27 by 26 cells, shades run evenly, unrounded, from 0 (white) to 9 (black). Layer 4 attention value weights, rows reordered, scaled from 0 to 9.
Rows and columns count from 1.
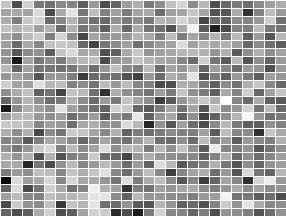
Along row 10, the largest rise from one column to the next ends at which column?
19
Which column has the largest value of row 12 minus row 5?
6
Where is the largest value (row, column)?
23, 1
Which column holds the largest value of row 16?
14
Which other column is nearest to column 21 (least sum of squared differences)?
8
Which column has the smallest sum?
7
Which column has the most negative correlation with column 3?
10
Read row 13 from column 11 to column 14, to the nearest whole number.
5 2 3 4
